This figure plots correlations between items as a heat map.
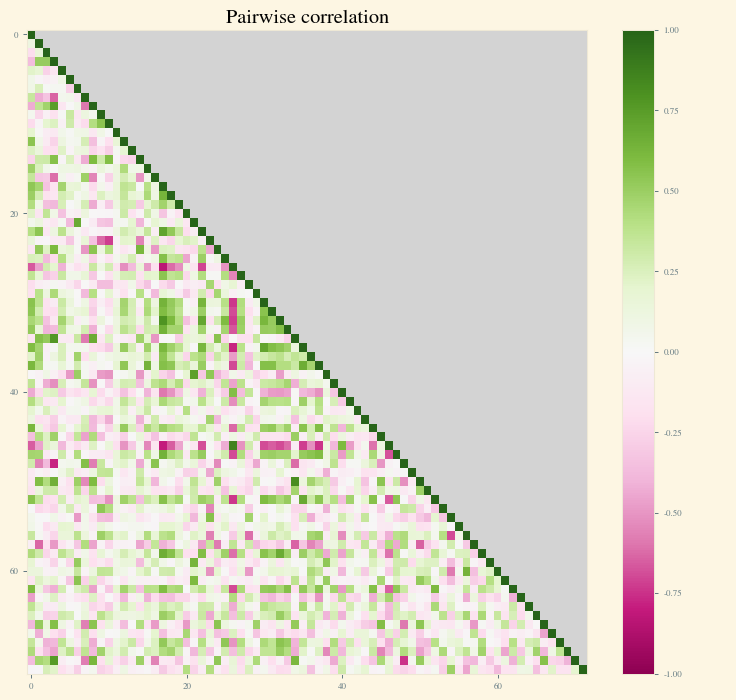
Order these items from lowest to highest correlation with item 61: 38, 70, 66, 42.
42, 70, 66, 38
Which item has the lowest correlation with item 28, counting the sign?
56
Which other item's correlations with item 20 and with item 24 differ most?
66
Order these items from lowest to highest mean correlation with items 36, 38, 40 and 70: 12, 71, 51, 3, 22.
12, 22, 71, 51, 3
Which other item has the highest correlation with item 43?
23
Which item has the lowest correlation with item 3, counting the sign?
48
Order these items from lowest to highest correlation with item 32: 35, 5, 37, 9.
9, 5, 37, 35
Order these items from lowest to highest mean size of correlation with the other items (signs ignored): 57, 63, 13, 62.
13, 63, 57, 62
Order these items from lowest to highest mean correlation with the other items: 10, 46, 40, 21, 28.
46, 40, 28, 10, 21
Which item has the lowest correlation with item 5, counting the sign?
38
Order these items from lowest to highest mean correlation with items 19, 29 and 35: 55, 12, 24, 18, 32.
55, 24, 12, 18, 32
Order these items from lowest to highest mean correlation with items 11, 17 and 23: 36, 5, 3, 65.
3, 5, 65, 36
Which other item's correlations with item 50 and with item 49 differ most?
34
